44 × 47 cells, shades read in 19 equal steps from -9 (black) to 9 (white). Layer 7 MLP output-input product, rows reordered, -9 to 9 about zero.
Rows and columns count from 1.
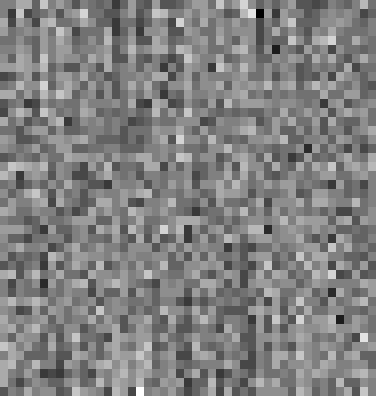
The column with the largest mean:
1
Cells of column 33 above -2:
33
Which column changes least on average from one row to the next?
16
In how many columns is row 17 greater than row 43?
18
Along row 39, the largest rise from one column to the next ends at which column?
25
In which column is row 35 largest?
13
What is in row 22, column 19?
4
